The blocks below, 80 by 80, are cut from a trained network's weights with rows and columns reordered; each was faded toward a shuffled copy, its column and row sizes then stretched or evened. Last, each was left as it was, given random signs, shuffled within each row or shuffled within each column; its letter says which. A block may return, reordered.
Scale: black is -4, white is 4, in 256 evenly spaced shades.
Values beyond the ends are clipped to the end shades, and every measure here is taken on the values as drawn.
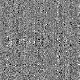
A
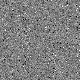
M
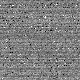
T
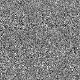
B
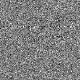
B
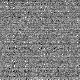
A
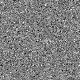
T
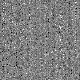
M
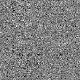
A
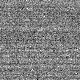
T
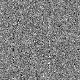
M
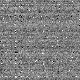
A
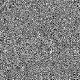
A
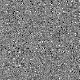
B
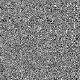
A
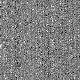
M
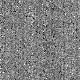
M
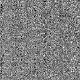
A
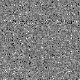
B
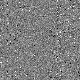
M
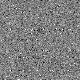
T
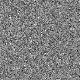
M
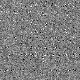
B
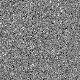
M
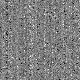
M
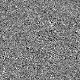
B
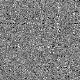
B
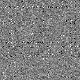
B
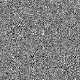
A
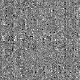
A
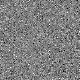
M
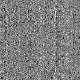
A
